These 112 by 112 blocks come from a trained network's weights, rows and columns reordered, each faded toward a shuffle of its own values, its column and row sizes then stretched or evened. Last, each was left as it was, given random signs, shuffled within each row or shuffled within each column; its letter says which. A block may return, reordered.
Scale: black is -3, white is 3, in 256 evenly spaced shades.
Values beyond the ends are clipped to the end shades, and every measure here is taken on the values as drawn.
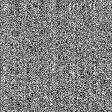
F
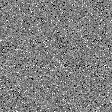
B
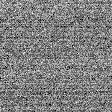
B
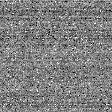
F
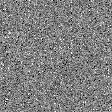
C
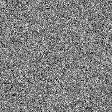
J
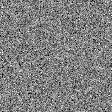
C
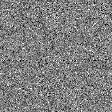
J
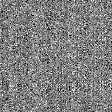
F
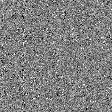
J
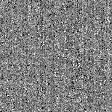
C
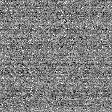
F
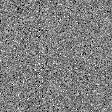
C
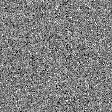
C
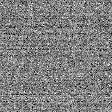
F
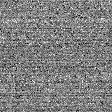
B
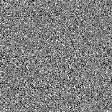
F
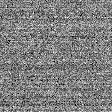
F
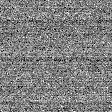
B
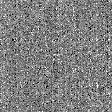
F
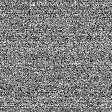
B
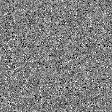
J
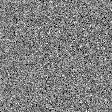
C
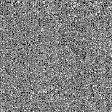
F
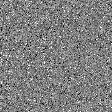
C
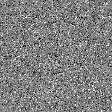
J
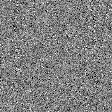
C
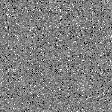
F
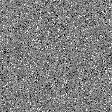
C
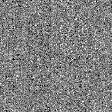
F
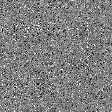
J
